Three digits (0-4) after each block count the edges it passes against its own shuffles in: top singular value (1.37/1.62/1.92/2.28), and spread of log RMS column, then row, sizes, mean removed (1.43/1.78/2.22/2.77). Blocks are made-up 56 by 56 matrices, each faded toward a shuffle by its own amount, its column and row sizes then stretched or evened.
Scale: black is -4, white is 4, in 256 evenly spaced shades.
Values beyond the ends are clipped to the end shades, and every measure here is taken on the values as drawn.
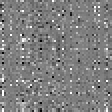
3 4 2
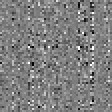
2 4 2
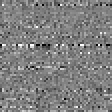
3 0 4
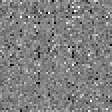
0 2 2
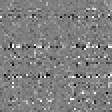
3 1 3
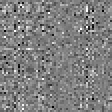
3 3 1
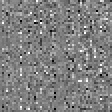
0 4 1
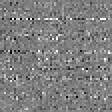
3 0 3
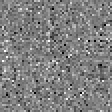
1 0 1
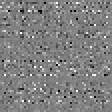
0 1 4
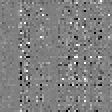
3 4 2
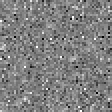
0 1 1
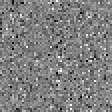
0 2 1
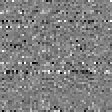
2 0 3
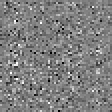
1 3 2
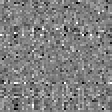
3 1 2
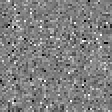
1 1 1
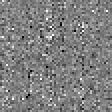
1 3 0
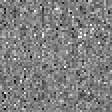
2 1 1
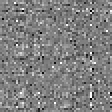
3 2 2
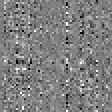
2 4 1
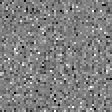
3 0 0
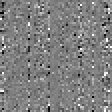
1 4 1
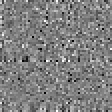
3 2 2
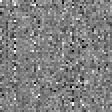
1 3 0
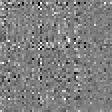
3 4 3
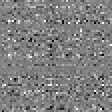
2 2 4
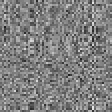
4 3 0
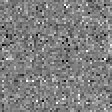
0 1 2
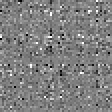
0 3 3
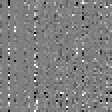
2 4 1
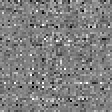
0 2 4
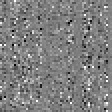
0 4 0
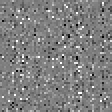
1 2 0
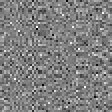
4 1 0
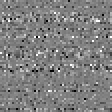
3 0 4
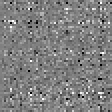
1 3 3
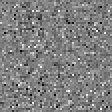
0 0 2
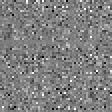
1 1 3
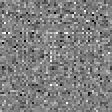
3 0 2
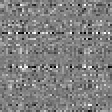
4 1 4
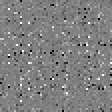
0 2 2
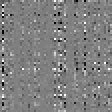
3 4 2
